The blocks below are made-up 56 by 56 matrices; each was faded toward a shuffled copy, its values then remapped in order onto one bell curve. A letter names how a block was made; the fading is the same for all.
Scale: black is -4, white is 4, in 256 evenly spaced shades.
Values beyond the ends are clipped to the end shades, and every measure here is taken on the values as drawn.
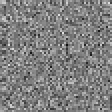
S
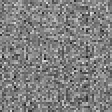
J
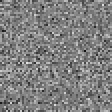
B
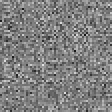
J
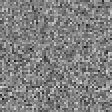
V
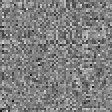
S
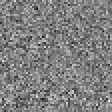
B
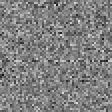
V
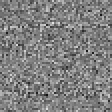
V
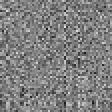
S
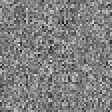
J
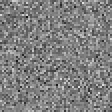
V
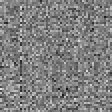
S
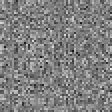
S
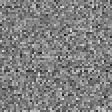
V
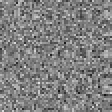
J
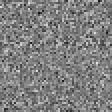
B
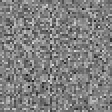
S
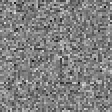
B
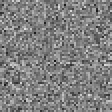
B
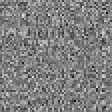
S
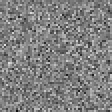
B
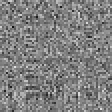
J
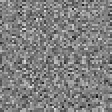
S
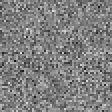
B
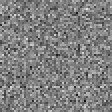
B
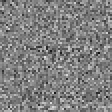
B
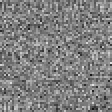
J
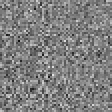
S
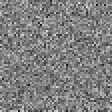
B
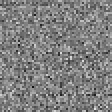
B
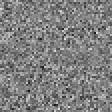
V
